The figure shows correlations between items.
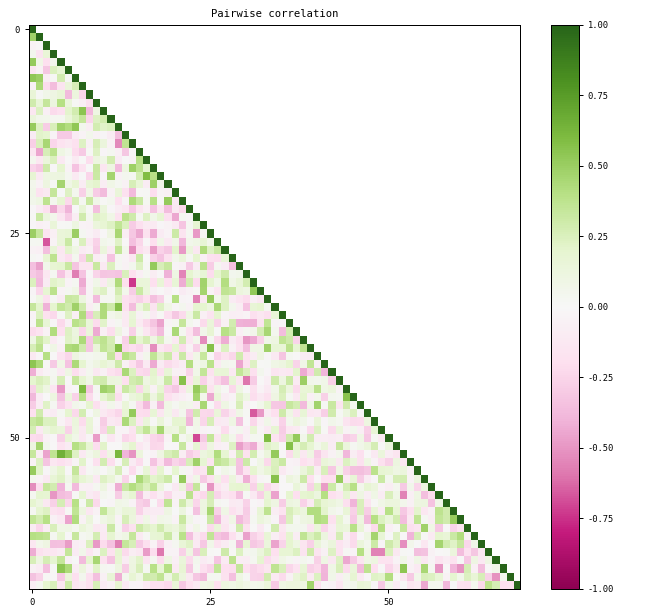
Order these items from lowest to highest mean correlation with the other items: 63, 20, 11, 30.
30, 63, 20, 11
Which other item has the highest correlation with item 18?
16
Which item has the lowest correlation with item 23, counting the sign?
50
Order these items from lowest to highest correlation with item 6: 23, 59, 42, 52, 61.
42, 23, 61, 52, 59
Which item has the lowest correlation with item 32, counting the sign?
47
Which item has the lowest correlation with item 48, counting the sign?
64
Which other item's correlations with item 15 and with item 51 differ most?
1
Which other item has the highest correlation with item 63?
57
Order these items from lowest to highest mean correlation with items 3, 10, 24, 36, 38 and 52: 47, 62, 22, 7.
22, 47, 62, 7
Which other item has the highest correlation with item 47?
14
